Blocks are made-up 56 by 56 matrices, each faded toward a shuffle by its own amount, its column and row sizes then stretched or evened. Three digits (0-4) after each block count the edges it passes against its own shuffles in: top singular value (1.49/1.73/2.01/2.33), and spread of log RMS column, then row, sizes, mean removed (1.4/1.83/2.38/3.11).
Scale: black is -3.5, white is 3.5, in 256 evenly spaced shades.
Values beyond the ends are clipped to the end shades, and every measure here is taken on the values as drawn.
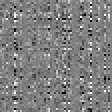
2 4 2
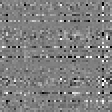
3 2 4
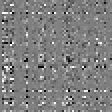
2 4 3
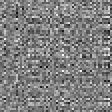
4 3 2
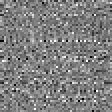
3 0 2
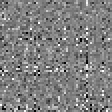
2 3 2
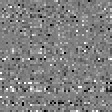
2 0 3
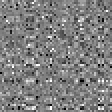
4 2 2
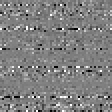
1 0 4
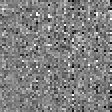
1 3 1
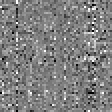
2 3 1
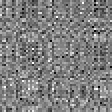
4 2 0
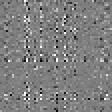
4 3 3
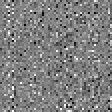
3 3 0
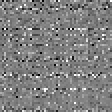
3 0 4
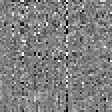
3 3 1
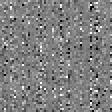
1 4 0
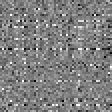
3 1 3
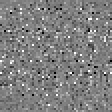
0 1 2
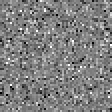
1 1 1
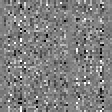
1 4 0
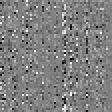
1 4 0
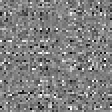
3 1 3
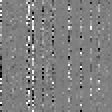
2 4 0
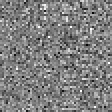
2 1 0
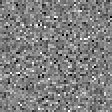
2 0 0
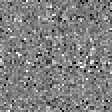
1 0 2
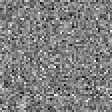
2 0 1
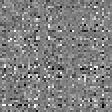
3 3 3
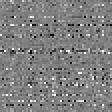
2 1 4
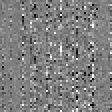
1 4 1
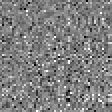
3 1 1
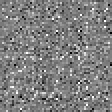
1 1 1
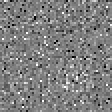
2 0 0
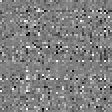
2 2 3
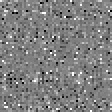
0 0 2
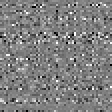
3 1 4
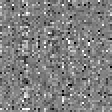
1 3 1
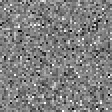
0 0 0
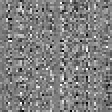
3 4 1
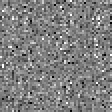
0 1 0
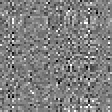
4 3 0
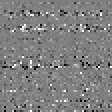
0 1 4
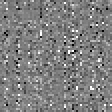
1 3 1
